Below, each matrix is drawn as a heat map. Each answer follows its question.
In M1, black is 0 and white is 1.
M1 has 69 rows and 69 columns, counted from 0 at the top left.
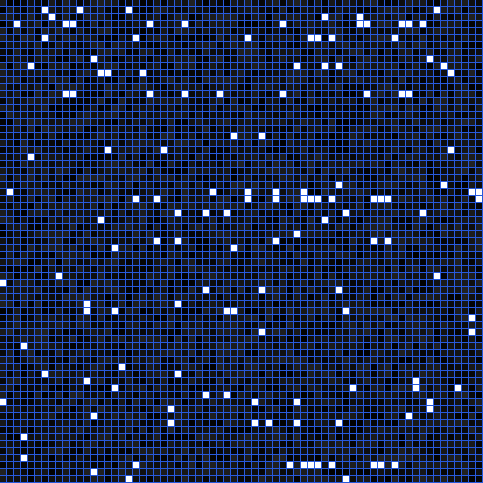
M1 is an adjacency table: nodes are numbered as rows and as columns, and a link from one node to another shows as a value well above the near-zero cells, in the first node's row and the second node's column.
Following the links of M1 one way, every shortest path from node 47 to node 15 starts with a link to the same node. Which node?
node 67
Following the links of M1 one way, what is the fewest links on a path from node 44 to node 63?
4
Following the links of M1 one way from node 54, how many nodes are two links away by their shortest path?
2
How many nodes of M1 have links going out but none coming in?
5
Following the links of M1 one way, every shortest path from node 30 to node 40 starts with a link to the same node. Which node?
node 49
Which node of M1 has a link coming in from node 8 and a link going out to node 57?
node 13
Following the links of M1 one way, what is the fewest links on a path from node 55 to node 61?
3
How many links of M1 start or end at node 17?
1
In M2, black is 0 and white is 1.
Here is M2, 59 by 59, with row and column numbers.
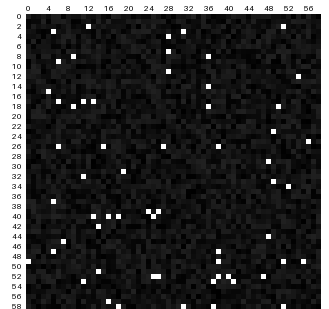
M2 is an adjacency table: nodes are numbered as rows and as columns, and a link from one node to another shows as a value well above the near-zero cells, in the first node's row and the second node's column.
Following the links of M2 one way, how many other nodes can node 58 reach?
11
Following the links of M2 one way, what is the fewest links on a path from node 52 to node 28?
4
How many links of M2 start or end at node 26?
6
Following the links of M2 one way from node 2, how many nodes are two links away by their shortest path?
2
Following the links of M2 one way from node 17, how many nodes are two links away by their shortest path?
1
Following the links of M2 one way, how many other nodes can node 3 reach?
3
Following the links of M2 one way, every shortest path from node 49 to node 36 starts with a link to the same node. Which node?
node 51
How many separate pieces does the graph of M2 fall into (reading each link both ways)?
11
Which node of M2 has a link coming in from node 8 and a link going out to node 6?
node 9
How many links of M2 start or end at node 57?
1
